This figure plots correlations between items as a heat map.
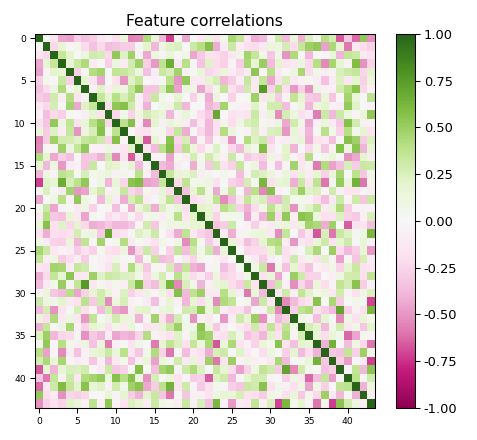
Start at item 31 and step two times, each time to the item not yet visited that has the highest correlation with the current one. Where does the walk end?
38
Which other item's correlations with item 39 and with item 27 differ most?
32
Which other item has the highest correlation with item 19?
5
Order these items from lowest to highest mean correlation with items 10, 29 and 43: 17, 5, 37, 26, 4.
26, 37, 5, 4, 17
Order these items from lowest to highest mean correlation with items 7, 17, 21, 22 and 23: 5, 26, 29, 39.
26, 29, 5, 39
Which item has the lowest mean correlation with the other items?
0
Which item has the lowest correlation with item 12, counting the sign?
14
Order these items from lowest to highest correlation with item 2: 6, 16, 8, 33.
16, 6, 8, 33
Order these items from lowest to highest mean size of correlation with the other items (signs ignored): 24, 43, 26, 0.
26, 24, 43, 0
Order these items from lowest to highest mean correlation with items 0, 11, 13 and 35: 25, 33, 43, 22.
43, 33, 22, 25
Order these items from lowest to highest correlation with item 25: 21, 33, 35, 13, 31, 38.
13, 33, 21, 35, 31, 38
